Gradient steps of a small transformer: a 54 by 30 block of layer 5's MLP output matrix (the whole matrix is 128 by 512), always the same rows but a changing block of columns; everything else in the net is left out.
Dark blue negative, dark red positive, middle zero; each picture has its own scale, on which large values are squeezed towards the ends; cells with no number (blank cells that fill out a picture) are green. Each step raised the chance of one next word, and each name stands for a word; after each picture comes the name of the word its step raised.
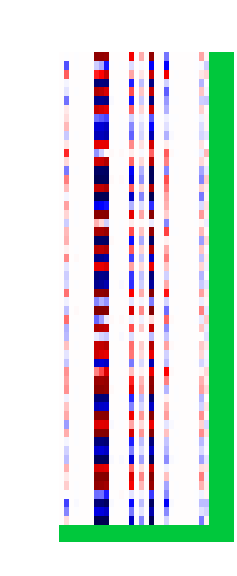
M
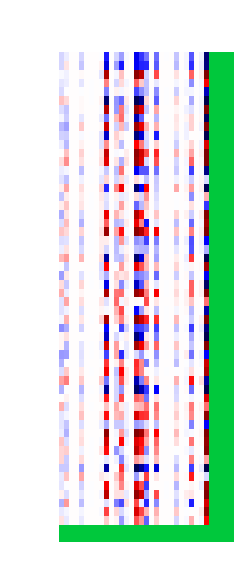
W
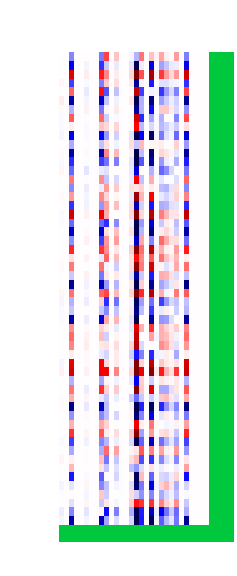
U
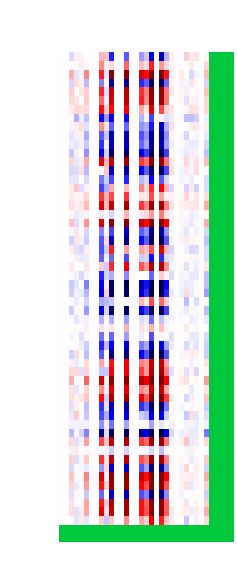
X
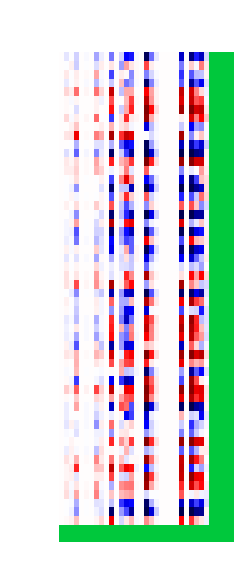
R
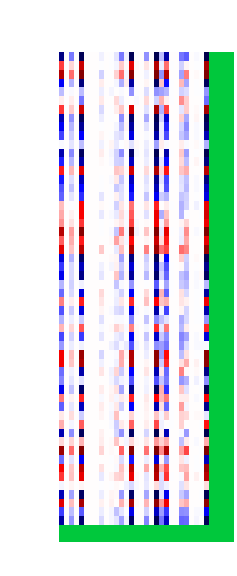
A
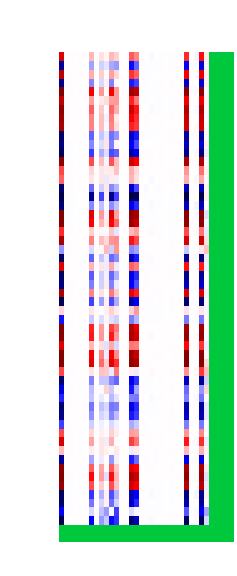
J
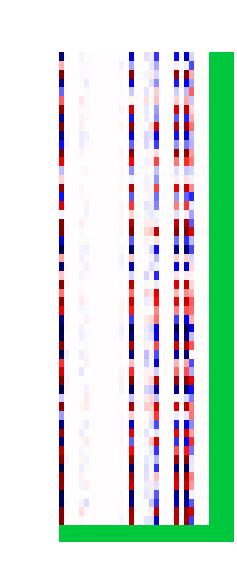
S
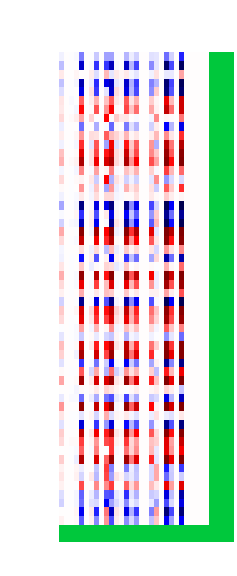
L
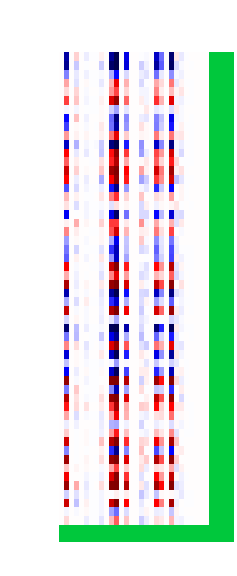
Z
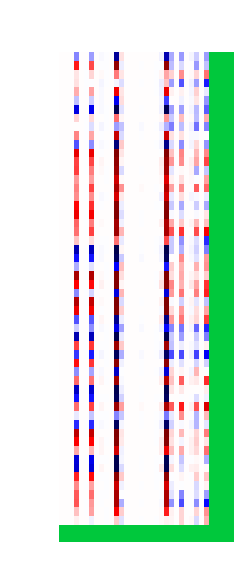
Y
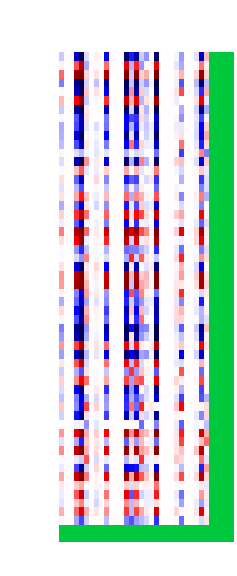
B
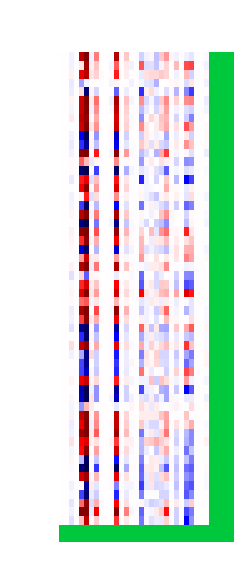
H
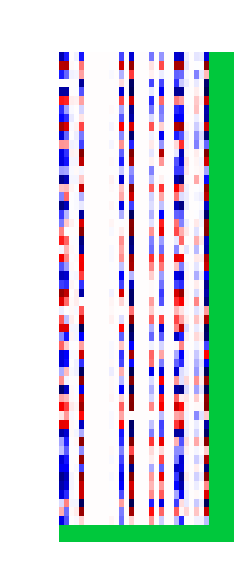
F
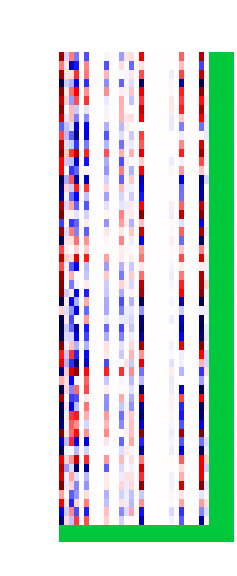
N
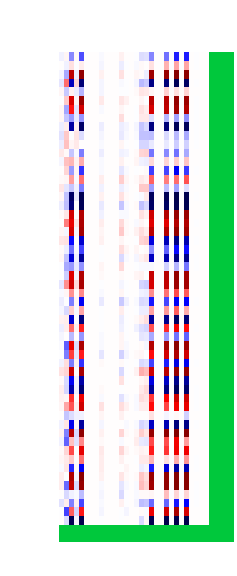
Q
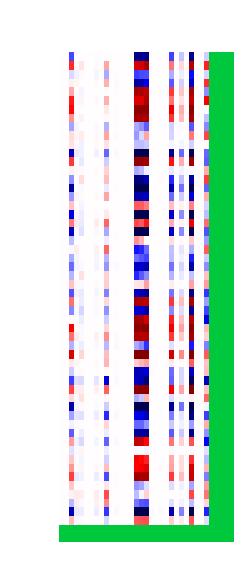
R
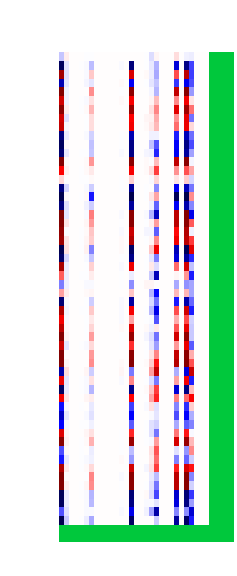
J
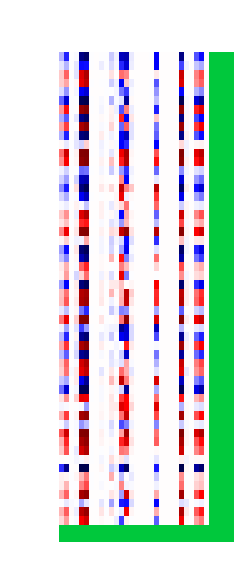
W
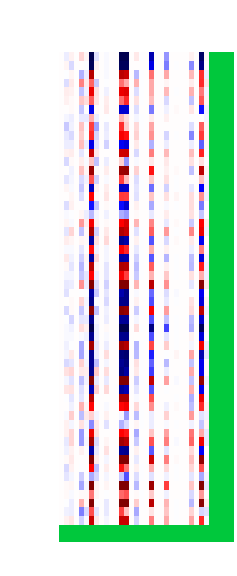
Z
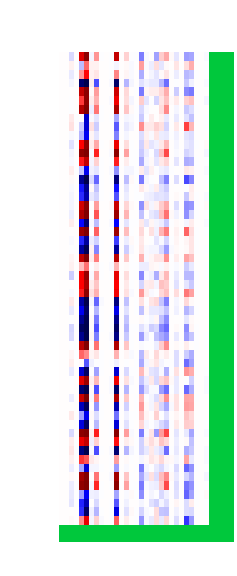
N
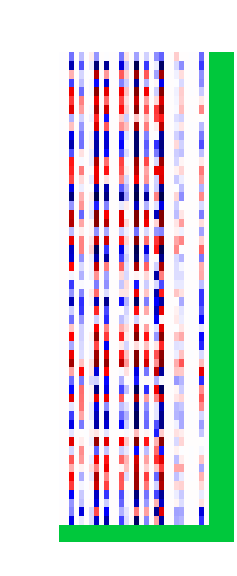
J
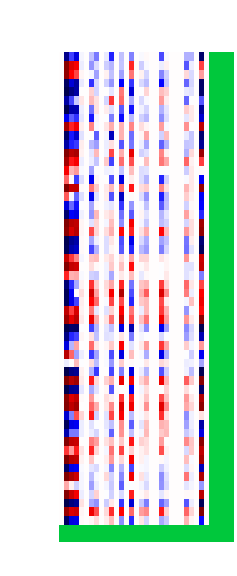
F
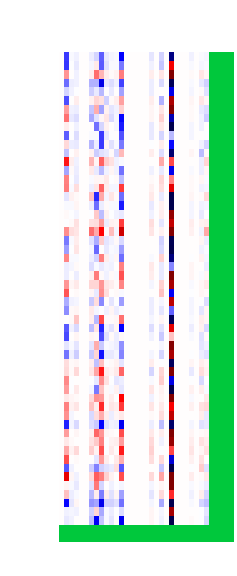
Q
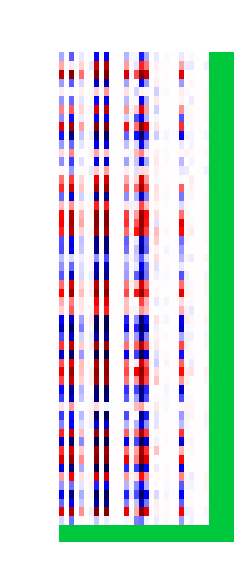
S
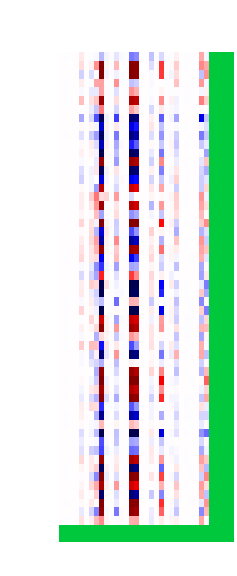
X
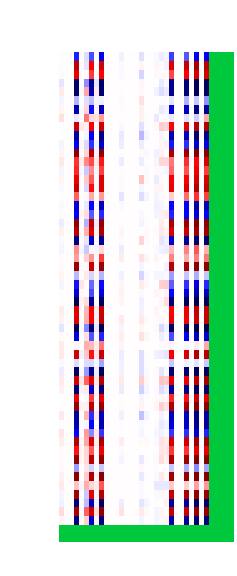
F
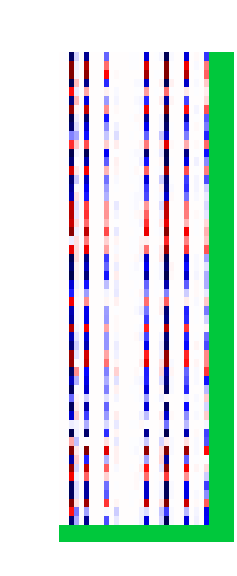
A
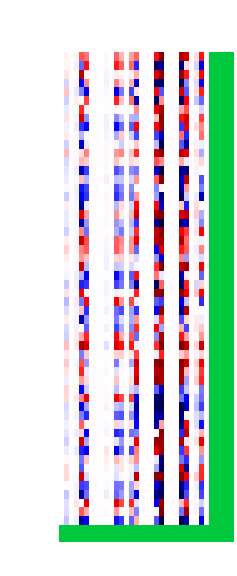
H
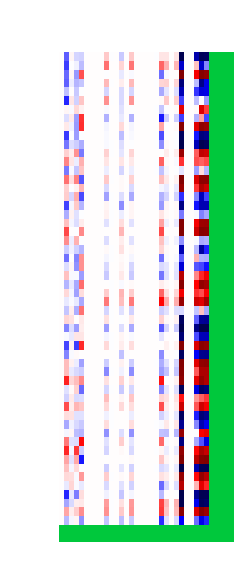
S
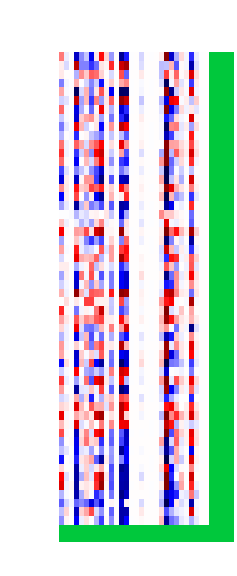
M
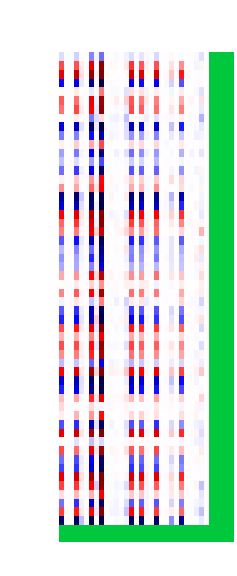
Q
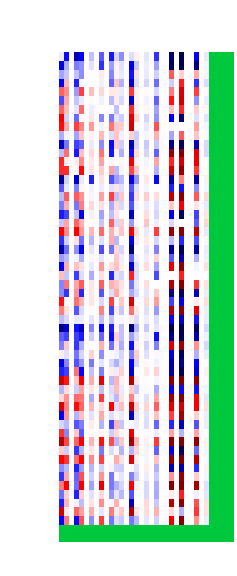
Z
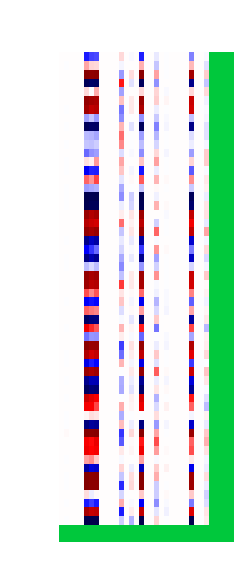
Q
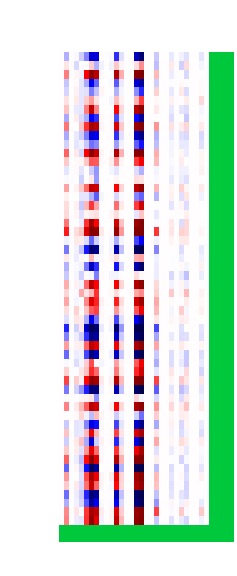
S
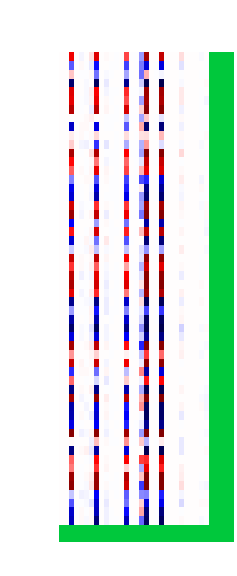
N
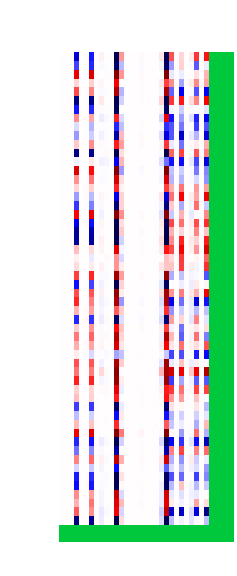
U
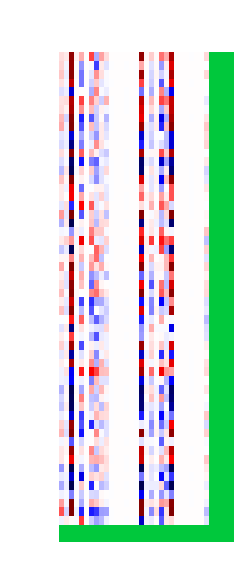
H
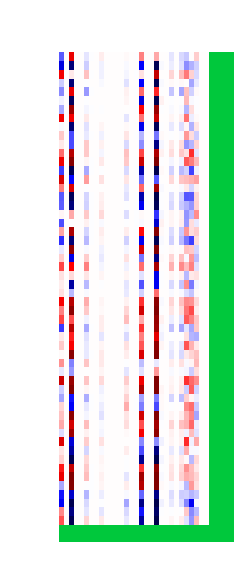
M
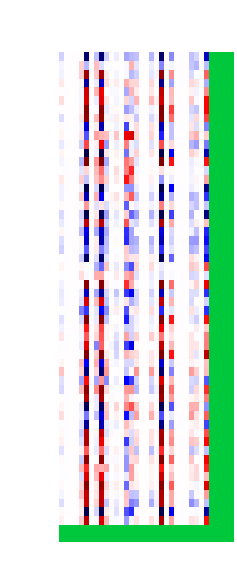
R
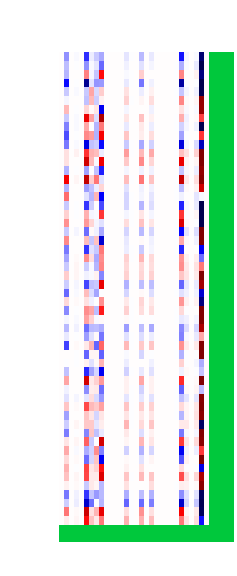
L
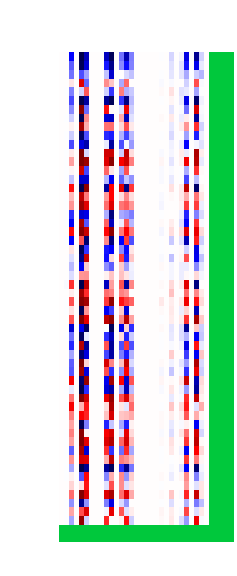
W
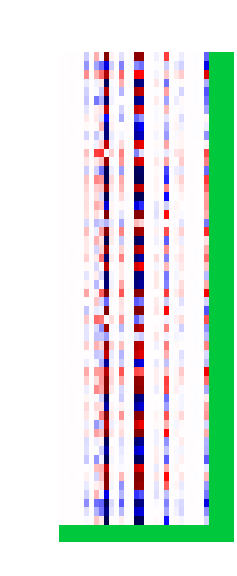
M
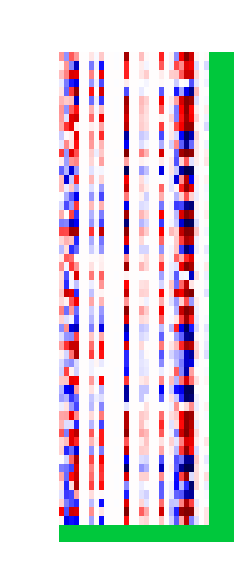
H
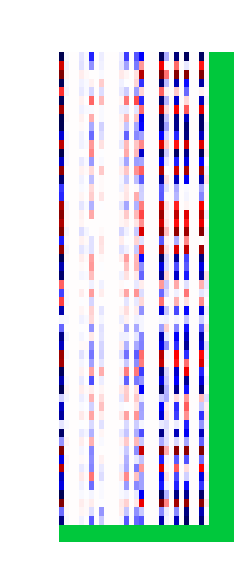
A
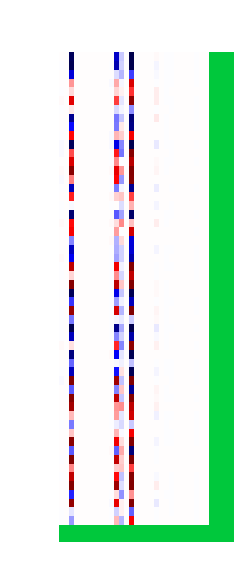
Z
